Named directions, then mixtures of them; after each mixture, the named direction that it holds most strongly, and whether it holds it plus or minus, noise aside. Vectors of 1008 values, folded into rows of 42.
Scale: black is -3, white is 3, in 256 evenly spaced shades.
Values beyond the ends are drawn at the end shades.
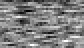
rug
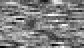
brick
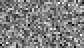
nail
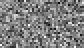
nail, minus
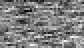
rug, plus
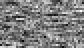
brick, minus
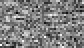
nail, minus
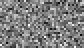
nail, minus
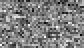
nail, minus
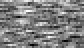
rug, minus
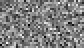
nail, plus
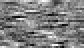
brick, minus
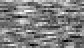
rug, minus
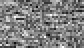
nail, minus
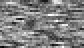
brick, plus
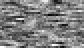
brick, minus
